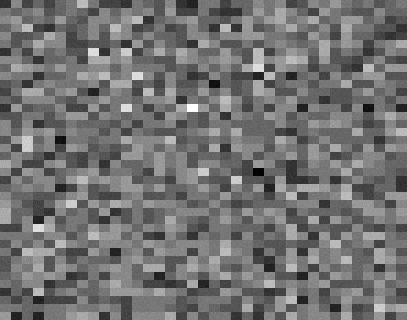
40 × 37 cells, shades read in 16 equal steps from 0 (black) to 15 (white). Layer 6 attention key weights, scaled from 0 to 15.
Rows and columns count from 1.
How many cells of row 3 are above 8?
11
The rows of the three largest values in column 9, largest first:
7, 30, 8
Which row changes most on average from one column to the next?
14
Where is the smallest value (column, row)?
24, 22
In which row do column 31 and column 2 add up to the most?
31
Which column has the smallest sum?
28
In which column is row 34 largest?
27
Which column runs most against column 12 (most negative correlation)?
37
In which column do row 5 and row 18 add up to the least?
35
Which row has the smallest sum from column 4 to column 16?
38
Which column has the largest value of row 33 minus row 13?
32
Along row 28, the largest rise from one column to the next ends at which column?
5
